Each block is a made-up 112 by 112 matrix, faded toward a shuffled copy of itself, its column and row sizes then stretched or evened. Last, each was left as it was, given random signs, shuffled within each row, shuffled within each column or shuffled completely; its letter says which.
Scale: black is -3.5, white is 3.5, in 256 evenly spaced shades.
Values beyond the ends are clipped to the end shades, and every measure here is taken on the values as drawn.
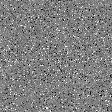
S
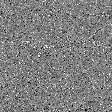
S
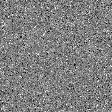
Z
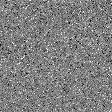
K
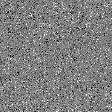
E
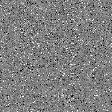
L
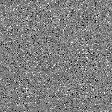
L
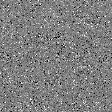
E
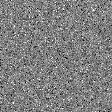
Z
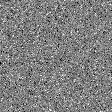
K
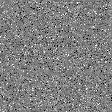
S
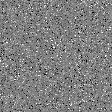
Z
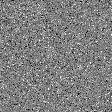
K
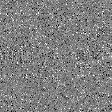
L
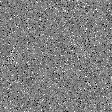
Z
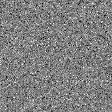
S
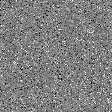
Z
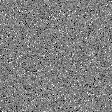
S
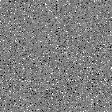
E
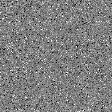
E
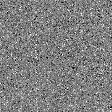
Z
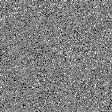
E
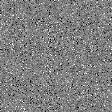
L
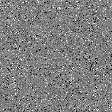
L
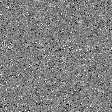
S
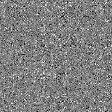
L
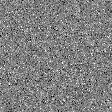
S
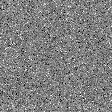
K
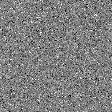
S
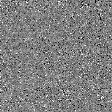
L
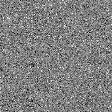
L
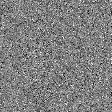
Z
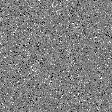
Z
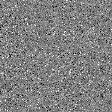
E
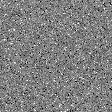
K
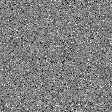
S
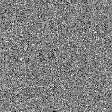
L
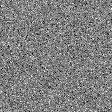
K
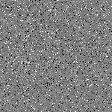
S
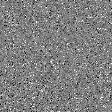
E
